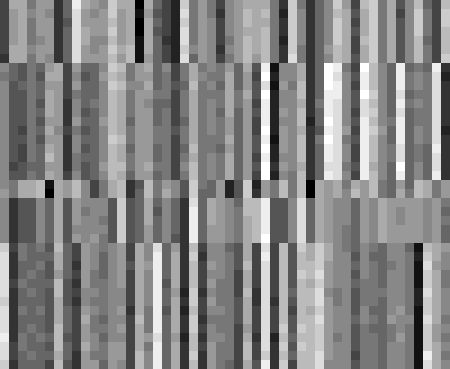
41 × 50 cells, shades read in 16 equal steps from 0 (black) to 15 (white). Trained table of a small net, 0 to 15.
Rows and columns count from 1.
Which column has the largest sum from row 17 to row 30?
30
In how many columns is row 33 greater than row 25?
15
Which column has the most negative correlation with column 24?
4
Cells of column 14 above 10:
11
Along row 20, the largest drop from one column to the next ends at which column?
31
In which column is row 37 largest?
18
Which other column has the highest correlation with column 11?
44
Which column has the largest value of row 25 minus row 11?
29
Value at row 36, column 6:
5
